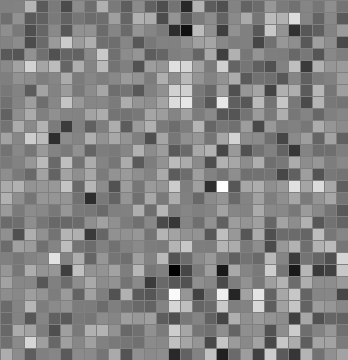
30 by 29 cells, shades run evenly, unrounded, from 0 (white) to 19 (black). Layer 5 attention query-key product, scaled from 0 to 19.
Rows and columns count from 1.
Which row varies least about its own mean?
18
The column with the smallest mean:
3
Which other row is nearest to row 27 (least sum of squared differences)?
19
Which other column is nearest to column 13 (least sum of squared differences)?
2
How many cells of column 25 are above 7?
19
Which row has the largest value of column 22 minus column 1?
30
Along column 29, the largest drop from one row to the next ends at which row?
22
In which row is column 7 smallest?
23
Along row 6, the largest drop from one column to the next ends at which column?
27
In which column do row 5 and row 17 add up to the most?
8
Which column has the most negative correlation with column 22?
17
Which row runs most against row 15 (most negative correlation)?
26
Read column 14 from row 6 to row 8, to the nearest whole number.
8 6 8
